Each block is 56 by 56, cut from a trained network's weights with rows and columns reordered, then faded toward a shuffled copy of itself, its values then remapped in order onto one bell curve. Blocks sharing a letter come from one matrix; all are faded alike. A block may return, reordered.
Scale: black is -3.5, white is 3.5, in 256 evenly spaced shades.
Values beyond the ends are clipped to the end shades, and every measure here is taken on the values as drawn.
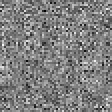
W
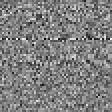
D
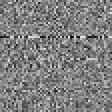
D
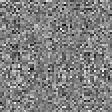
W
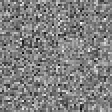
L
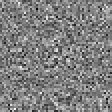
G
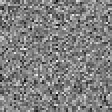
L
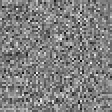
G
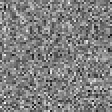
G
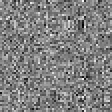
L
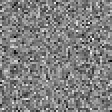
G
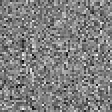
L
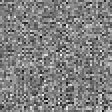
W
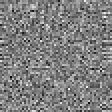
G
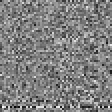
D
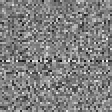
D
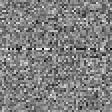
D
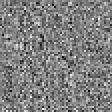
G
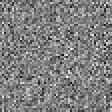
G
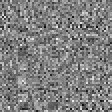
D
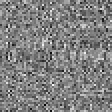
G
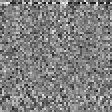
D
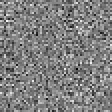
G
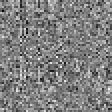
G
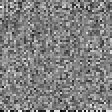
D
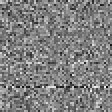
D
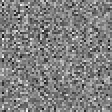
L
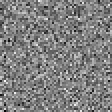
L
